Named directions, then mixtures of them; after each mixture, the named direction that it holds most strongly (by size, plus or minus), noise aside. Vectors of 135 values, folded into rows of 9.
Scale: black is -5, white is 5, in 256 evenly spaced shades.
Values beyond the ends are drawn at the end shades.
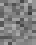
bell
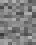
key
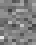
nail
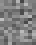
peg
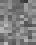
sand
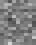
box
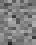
box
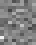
nail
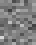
nail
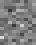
nail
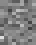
nail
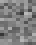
key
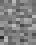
nail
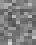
box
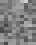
sand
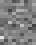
nail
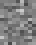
peg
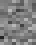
nail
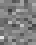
nail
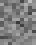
bell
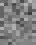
bell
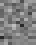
bell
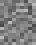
nail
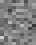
nail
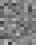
bell
